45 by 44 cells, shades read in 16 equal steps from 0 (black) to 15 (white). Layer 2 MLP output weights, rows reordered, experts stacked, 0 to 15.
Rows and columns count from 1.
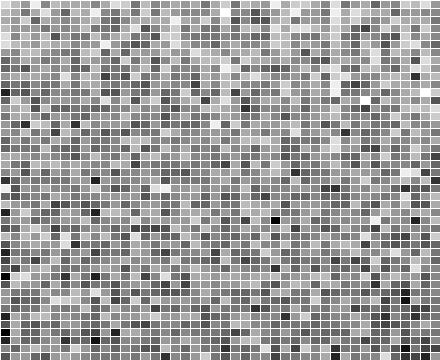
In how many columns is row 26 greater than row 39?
22
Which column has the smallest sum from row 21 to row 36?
1
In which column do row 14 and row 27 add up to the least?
10
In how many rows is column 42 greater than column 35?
19
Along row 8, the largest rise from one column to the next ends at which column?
43
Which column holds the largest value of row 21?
28
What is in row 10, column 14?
12
